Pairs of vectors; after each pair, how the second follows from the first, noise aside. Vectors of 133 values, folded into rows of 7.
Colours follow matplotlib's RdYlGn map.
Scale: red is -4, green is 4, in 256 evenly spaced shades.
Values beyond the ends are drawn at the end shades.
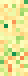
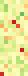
reversed, negated, partly zeroed.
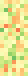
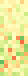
wrapped around, negated, partly zeroed.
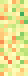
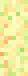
reversed, negated, shrunk.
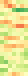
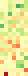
wrapped around, negated, partly zeroed.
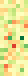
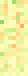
wrapped around, shrunk.
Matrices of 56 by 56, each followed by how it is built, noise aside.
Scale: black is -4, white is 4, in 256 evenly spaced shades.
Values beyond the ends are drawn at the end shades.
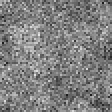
smooth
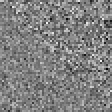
upper triangular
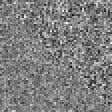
upper triangular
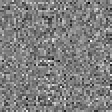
low rank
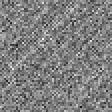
Hankel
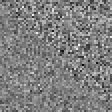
upper triangular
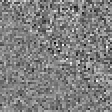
upper triangular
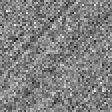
Hankel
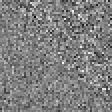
upper triangular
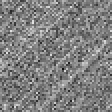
Hankel
